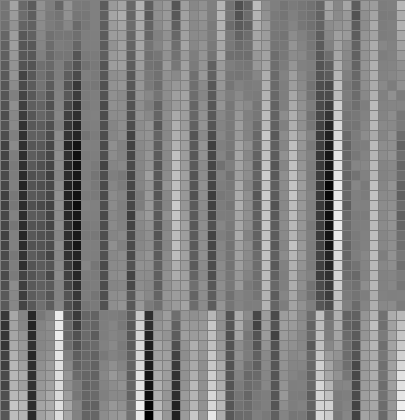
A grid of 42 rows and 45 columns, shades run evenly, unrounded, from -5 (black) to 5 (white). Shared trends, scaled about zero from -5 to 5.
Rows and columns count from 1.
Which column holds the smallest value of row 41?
17
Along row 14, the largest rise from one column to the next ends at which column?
38
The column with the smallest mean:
9
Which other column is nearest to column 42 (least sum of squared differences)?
30
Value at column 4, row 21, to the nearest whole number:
-2
